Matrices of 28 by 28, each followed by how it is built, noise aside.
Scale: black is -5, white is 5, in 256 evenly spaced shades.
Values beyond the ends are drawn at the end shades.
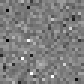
sparse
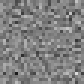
low rank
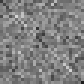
diagonal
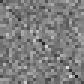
diagonal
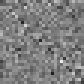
diagonal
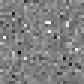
sparse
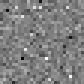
sparse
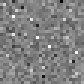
sparse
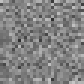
low rank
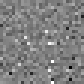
sparse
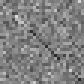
diagonal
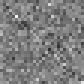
diagonal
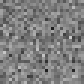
repeating columns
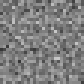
repeating columns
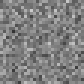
repeating columns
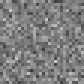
repeating columns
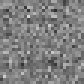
low rank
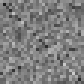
diagonal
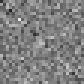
diagonal
